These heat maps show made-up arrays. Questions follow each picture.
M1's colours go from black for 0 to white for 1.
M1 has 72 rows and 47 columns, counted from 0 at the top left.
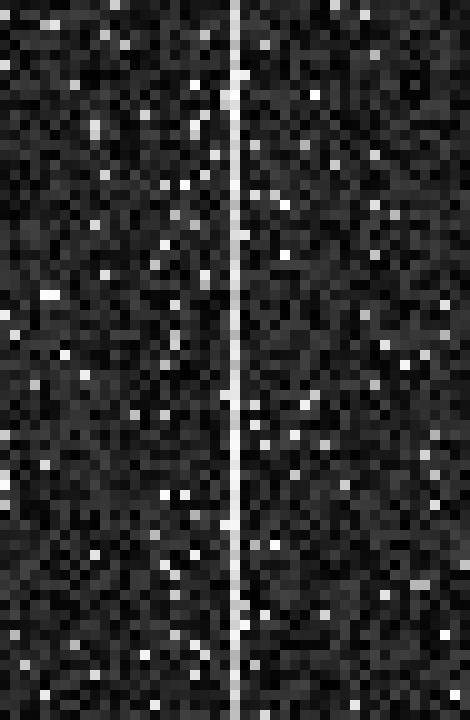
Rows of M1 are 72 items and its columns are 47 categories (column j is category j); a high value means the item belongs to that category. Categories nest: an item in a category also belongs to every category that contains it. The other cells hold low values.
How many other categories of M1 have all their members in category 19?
2
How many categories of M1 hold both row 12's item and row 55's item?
3
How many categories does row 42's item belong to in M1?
2
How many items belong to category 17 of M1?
7
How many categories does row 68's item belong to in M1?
1
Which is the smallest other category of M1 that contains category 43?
0
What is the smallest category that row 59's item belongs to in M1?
38
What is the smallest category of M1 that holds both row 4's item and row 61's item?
26
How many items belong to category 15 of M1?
3
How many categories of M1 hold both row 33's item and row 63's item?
4
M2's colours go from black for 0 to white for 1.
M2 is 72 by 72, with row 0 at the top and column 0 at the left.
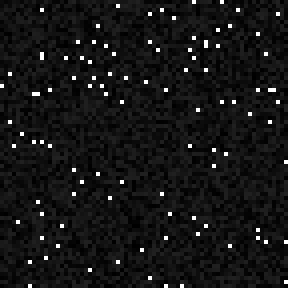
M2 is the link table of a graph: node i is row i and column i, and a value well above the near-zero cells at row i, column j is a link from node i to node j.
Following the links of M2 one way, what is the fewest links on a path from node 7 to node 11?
7
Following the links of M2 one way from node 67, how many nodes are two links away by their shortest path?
4
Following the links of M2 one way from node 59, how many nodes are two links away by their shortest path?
6
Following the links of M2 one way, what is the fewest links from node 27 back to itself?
2
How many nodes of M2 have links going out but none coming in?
12
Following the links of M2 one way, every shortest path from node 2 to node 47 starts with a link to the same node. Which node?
node 40
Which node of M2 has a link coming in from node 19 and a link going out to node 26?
node 23
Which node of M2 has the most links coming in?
node 10
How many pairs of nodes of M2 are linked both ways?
2
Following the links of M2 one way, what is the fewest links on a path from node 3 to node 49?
6
